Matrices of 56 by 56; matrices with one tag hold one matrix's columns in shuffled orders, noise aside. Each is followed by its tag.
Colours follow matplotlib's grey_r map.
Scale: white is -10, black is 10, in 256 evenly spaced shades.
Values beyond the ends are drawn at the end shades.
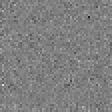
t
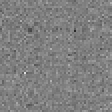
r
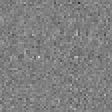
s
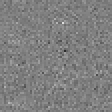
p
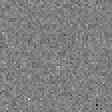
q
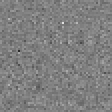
p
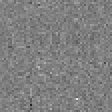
q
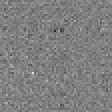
r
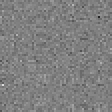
t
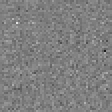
p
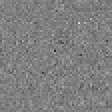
p
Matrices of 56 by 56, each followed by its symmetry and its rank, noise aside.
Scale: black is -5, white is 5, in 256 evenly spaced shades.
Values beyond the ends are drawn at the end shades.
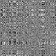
antisymmetric, rank four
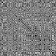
symmetric, rank four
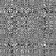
symmetric, rank three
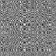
no symmetry, rank three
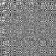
symmetric, rank three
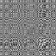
symmetric, rank three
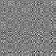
no symmetry, rank three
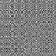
no symmetry, rank four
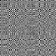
symmetric, rank two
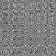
antisymmetric, rank four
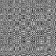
symmetric, rank two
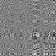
antisymmetric, rank two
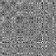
symmetric, rank four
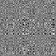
no symmetry, rank three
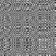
no symmetry, rank three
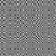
symmetric, rank two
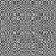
no symmetry, rank two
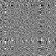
antisymmetric, rank four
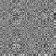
no symmetry, rank four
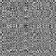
no symmetry, rank four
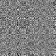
no symmetry, rank three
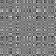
no symmetry, rank two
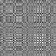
symmetric, rank two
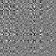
no symmetry, rank two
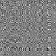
antisymmetric, rank four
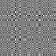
antisymmetric, rank two
